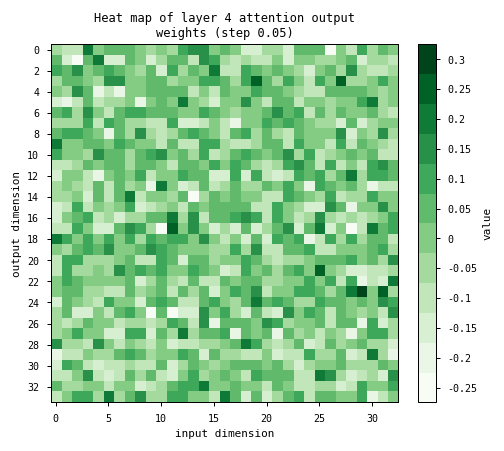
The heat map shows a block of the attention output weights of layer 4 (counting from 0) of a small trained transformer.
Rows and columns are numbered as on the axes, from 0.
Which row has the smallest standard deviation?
6
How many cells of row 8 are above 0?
15
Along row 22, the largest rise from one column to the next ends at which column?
32
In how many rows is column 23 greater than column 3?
10
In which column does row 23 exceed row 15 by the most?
28
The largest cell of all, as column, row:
29, 23
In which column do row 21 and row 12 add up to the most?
25
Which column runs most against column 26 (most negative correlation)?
24
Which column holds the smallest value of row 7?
17
